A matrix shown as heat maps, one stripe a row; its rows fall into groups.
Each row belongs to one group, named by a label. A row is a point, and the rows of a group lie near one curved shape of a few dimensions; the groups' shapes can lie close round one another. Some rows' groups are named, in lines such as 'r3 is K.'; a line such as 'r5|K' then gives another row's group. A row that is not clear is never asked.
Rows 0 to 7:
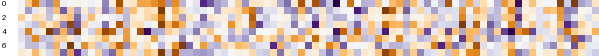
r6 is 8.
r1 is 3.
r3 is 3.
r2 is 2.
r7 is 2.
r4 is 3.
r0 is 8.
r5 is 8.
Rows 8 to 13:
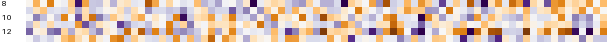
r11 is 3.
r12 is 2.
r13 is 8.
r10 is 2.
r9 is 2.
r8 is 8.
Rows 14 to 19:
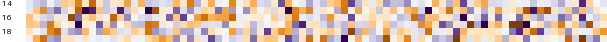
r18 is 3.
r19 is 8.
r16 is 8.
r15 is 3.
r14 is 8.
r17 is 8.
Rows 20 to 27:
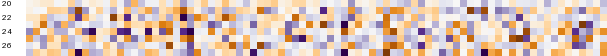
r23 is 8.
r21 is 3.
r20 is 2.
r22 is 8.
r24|3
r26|3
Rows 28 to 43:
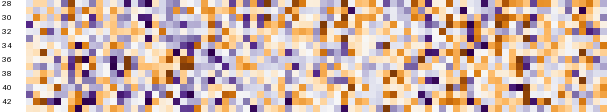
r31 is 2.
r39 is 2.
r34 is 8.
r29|8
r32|8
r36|3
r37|8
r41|3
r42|3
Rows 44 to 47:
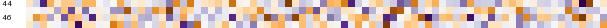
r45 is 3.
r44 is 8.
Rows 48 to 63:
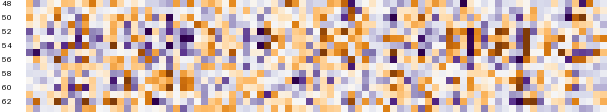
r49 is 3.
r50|3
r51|2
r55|2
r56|3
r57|8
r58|3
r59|8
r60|3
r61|3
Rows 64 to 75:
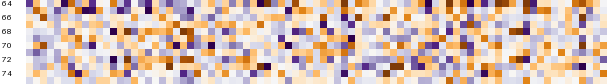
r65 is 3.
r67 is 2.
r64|2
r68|8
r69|8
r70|2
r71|2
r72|8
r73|3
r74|8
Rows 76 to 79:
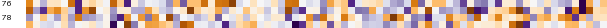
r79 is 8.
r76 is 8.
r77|8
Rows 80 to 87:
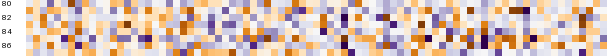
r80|2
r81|8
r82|8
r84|3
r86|8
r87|8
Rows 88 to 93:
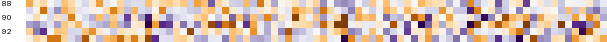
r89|8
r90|2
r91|2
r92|8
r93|3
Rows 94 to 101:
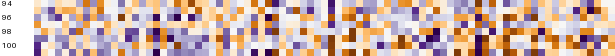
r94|3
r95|8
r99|2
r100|2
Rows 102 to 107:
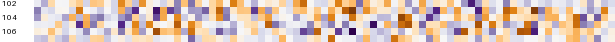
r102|8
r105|3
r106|8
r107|2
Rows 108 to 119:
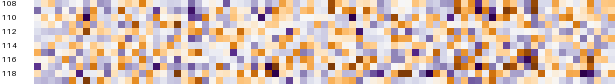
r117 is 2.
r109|2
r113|3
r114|8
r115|8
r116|3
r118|3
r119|8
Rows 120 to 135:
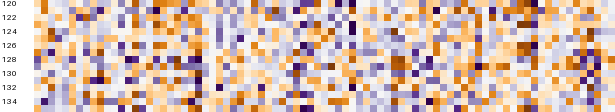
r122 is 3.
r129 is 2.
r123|8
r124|8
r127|8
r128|3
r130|8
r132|8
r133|8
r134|2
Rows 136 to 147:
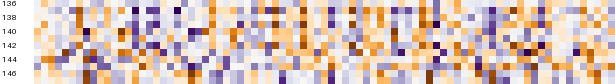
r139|2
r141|8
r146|3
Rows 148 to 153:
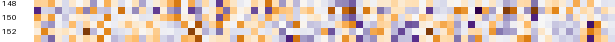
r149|2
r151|8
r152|3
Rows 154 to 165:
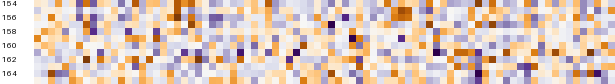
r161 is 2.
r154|3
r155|3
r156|2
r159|3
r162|8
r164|8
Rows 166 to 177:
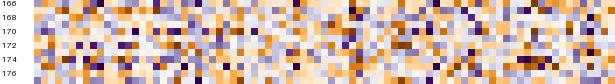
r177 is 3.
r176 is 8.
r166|3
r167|3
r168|8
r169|2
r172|2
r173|8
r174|3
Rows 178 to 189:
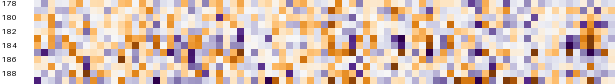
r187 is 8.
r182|2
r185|2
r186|8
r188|8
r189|2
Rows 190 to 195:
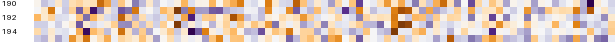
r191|2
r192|8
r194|8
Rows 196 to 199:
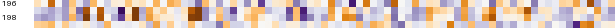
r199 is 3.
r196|8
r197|8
